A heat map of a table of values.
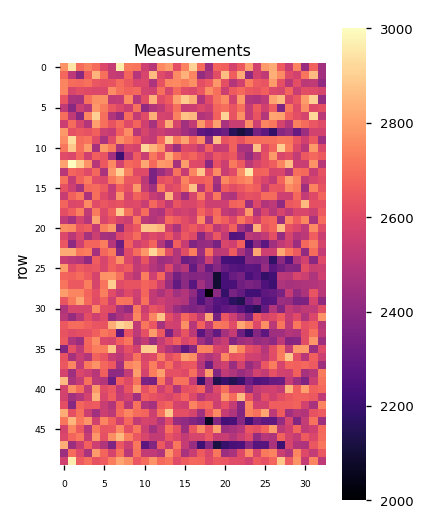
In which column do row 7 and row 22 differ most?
23
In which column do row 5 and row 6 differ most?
27
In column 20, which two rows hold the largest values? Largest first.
6, 1
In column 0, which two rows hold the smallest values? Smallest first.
35, 48
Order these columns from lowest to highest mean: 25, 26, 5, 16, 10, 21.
21, 25, 26, 16, 10, 5
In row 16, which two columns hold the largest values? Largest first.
13, 7
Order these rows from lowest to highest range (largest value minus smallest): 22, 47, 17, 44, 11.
17, 22, 11, 47, 44
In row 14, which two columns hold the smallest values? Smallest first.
11, 19
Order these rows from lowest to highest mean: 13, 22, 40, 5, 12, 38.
22, 38, 5, 40, 13, 12
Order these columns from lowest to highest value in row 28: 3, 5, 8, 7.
7, 8, 3, 5
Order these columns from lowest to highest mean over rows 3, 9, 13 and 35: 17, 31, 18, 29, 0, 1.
31, 0, 18, 29, 1, 17
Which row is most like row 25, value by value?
8
